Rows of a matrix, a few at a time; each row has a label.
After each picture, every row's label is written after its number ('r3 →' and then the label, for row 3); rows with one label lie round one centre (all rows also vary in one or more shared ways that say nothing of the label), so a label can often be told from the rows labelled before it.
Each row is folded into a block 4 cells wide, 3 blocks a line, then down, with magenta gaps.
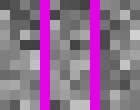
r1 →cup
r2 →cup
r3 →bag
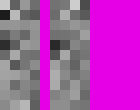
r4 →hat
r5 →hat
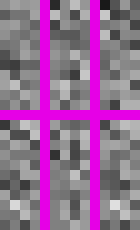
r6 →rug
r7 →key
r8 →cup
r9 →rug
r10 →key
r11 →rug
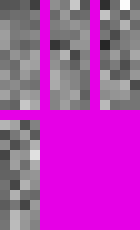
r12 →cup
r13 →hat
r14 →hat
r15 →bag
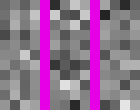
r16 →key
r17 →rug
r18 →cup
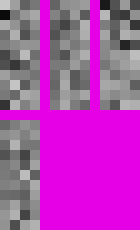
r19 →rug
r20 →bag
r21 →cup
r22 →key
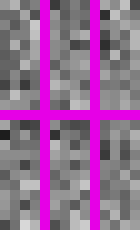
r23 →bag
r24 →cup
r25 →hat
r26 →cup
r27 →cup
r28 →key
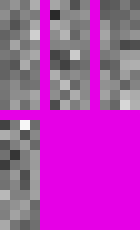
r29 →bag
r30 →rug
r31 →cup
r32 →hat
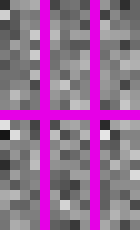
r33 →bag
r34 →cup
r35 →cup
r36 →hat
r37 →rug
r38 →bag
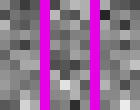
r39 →cup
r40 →rug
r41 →cup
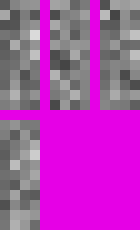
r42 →bag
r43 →rug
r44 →bag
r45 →bag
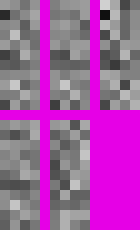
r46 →rug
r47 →rug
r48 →rug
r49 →rug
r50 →bag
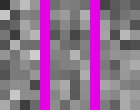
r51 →bag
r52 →key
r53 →cup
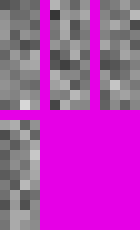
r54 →cup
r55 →rug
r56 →rug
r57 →bag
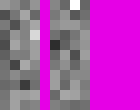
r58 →bag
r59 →hat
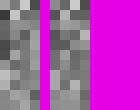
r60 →hat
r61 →hat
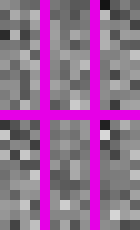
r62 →key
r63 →cup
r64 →cup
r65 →cup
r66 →rug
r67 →bag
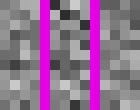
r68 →rug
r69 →rug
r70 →cup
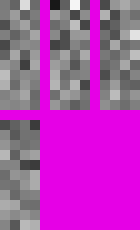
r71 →hat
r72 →hat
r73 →bag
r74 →cup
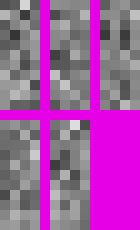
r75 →hat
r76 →rug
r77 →key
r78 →bag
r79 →hat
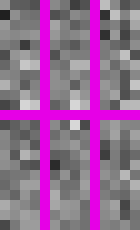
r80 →cup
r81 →cup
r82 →key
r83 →cup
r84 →hat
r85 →key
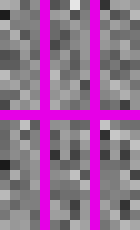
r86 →rug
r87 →hat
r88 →rug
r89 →hat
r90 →key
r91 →key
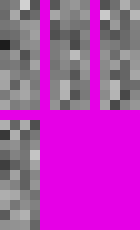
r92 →hat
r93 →key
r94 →key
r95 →hat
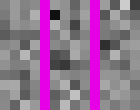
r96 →key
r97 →rug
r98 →hat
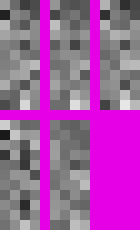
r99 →cup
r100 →cup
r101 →cup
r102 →key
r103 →cup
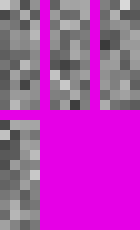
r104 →bag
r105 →rug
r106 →hat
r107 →bag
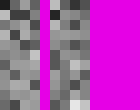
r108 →cup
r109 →cup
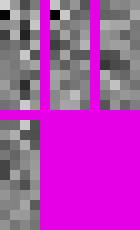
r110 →key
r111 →hat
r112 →rug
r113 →hat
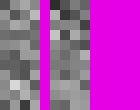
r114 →rug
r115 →cup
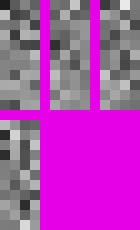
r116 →cup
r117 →hat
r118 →hat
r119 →key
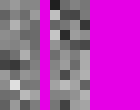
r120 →rug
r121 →cup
